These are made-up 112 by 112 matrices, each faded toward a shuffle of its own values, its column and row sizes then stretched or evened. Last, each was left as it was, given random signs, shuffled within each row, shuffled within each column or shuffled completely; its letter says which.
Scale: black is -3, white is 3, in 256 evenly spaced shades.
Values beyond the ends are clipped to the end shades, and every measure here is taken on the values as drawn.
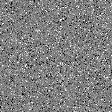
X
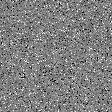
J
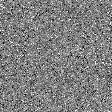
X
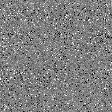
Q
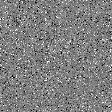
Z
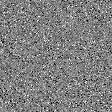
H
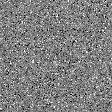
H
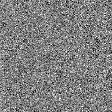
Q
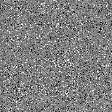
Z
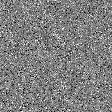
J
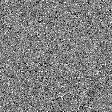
H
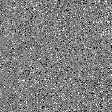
Q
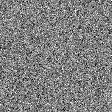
J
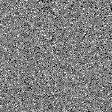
Z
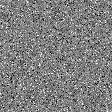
J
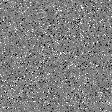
H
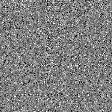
Q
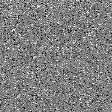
Z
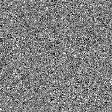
Q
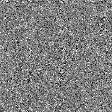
Z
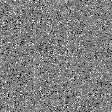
Z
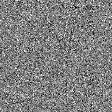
Z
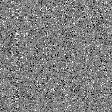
Q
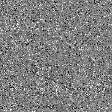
Q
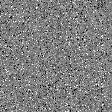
X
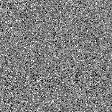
Z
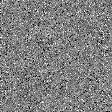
X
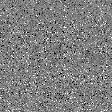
Q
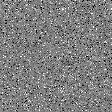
Z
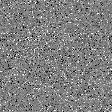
H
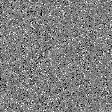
X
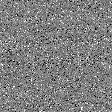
H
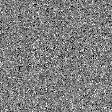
Z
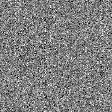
X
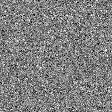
H
